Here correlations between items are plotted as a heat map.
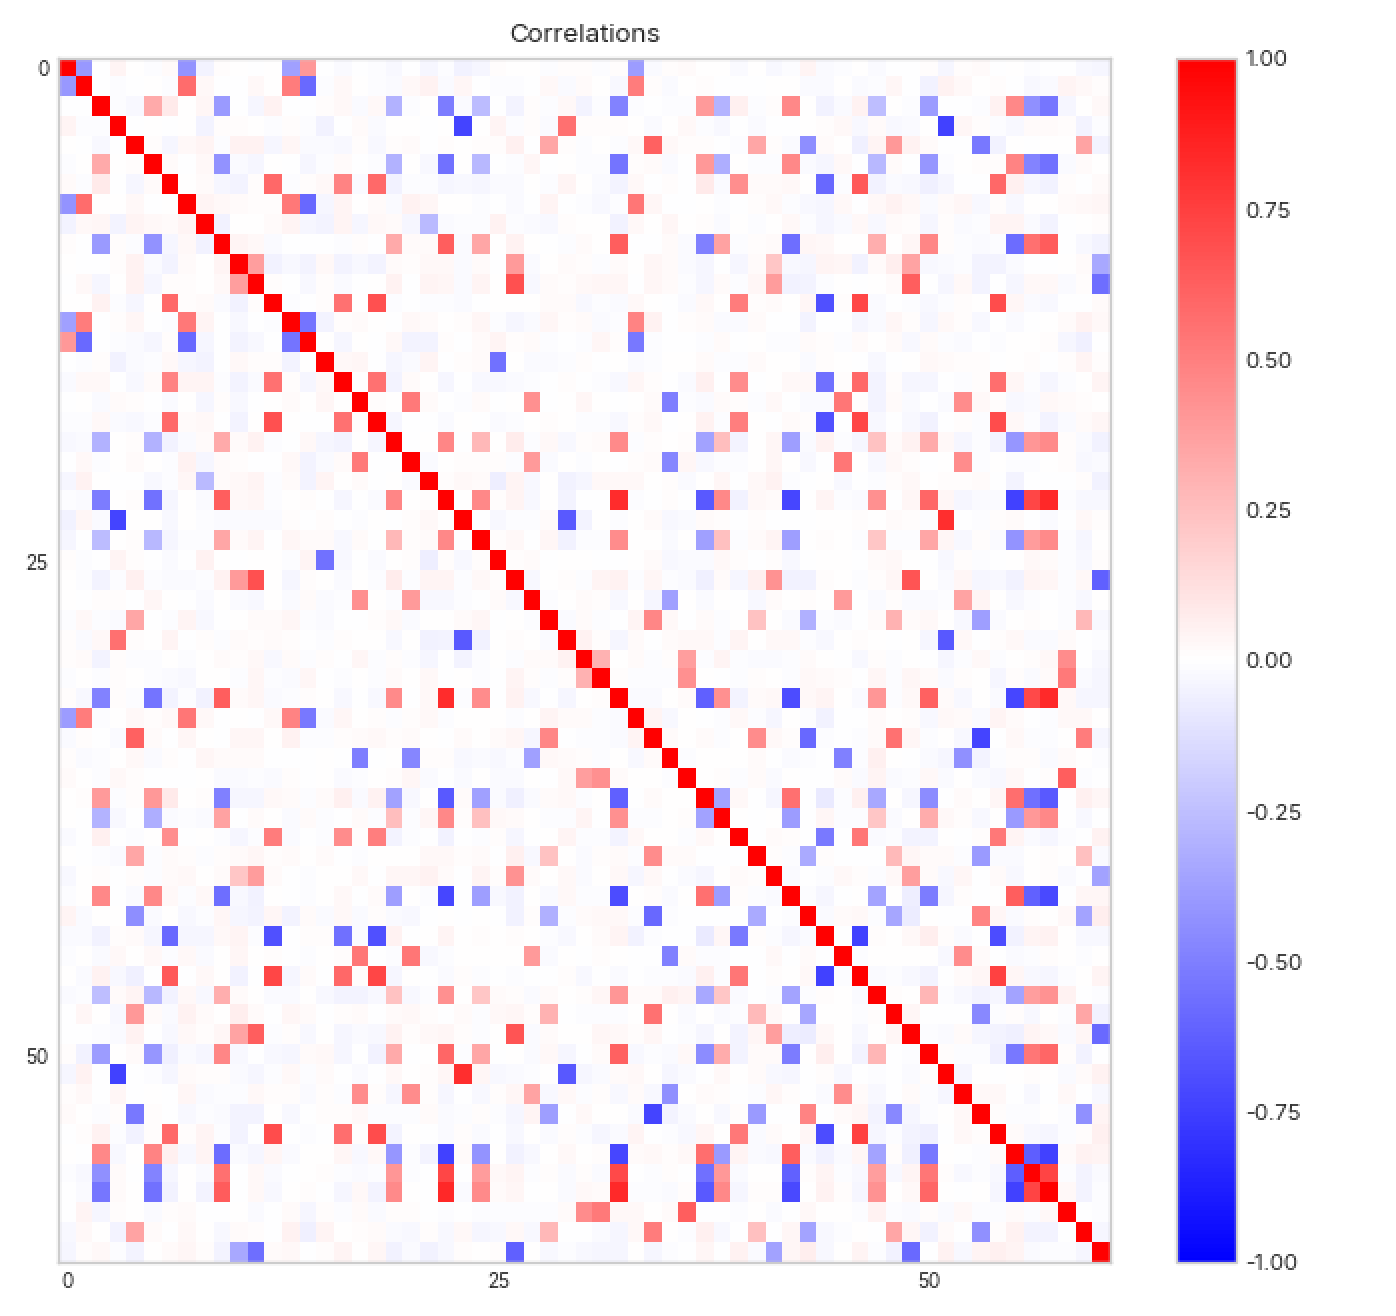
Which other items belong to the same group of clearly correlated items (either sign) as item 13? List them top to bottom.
0, 1, 7, 14, 33
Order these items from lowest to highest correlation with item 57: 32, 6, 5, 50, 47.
5, 6, 47, 50, 32
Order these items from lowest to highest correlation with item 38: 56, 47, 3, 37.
37, 3, 47, 56
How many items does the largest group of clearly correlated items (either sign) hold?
15
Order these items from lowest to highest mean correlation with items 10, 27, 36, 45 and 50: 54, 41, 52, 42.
42, 54, 41, 52
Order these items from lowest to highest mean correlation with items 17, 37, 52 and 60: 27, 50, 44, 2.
50, 44, 2, 27
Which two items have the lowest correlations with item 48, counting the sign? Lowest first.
53, 43
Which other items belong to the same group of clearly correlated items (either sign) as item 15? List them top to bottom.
25
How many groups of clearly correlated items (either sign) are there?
10
